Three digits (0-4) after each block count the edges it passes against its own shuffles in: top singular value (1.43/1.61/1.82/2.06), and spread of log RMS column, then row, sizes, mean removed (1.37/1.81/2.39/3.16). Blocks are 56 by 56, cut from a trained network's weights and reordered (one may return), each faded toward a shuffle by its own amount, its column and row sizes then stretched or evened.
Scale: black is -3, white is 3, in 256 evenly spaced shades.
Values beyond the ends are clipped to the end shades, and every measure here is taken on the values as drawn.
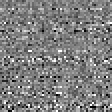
0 1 4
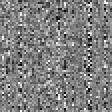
1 4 0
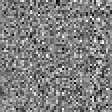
2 3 0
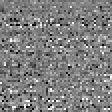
0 1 3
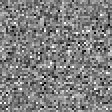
1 0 2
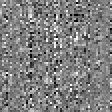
2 4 0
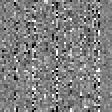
1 4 0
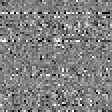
2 1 3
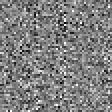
1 2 0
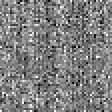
1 0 2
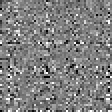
2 3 3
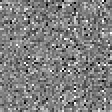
0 2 2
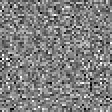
2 1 1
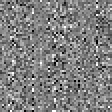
1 3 0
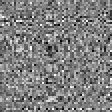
4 1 3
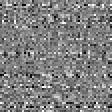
2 1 4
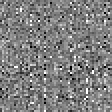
2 3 2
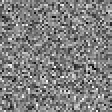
1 0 1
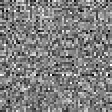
4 0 2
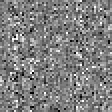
0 3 0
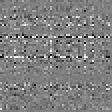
3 2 4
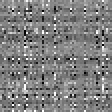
3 4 2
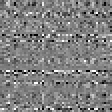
4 2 4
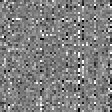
3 4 2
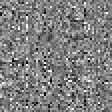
0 3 1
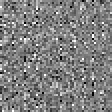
1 3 0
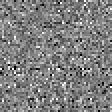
1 1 2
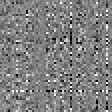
3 4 2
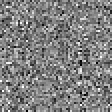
2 2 0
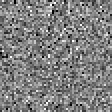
0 1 1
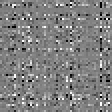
1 4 4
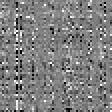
2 4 0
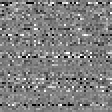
1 0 4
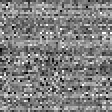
2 1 1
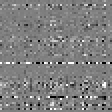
3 2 4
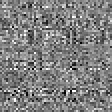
4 1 3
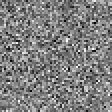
1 0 1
